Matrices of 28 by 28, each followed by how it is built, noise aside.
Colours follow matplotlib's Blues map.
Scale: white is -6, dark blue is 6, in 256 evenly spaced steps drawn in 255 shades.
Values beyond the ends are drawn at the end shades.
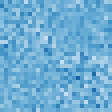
block diagonal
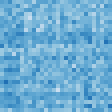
blocks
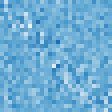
banded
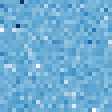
sparse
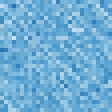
Toeplitz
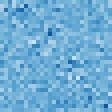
block diagonal
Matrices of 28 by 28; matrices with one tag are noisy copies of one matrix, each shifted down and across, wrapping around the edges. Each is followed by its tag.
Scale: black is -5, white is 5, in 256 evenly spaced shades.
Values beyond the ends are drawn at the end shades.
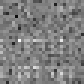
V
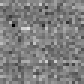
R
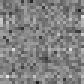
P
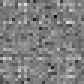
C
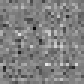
R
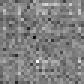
V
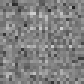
R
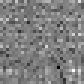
R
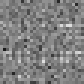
V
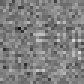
C
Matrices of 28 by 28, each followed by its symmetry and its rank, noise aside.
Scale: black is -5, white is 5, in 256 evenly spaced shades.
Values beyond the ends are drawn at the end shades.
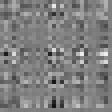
antisymmetric, rank two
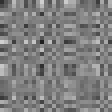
symmetric, rank one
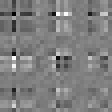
symmetric, rank one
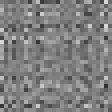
antisymmetric, rank two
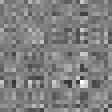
symmetric, rank two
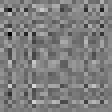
no symmetry, rank two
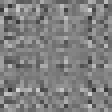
antisymmetric, rank two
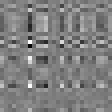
no symmetry, rank one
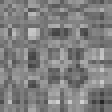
symmetric, rank two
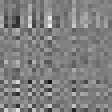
no symmetry, rank one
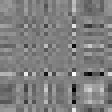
symmetric, rank one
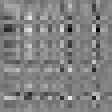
no symmetry, rank two
